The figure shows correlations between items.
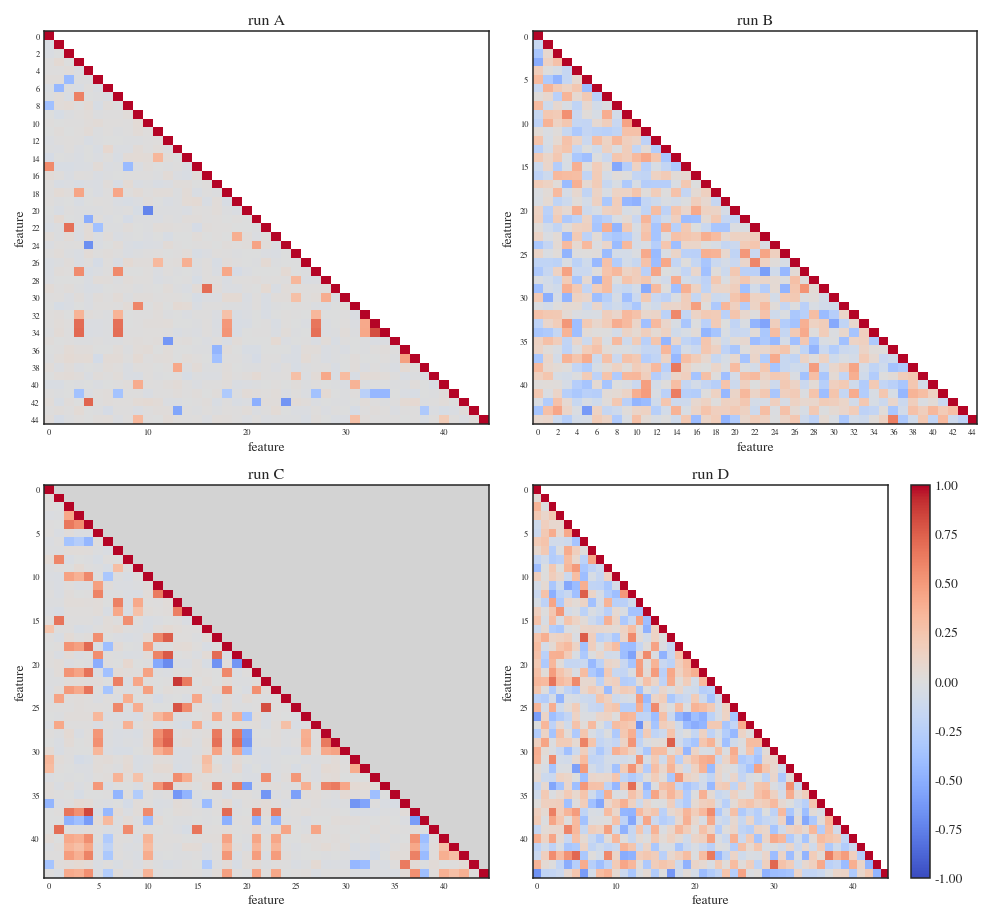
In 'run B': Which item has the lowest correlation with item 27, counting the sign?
23
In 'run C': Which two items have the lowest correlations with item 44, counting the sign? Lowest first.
38, 6
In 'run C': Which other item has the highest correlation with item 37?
4
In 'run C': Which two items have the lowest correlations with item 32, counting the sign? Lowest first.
36, 43
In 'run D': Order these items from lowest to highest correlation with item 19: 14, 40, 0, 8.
40, 8, 0, 14
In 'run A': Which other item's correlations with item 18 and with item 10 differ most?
20
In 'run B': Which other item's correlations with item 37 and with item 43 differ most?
5
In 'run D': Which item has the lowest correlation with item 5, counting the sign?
32
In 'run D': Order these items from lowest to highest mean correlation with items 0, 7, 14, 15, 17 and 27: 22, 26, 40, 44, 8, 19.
44, 26, 8, 19, 40, 22
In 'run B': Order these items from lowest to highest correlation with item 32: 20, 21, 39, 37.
37, 21, 20, 39
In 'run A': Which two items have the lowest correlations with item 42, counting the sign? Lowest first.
24, 21
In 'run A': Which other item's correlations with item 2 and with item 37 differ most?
22
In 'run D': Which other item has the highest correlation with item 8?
7
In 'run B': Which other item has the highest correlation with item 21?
25
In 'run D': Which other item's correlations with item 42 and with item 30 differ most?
43
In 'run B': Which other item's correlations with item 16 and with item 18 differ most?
31
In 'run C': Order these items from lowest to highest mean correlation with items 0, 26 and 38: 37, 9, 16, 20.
37, 20, 9, 16
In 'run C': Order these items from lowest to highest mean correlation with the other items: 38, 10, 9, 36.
38, 36, 9, 10
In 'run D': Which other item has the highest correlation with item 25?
15
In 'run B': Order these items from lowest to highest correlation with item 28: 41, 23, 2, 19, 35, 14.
35, 2, 19, 23, 41, 14
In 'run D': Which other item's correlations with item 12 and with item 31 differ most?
2
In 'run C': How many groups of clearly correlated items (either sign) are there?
5
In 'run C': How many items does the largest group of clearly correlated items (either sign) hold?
14
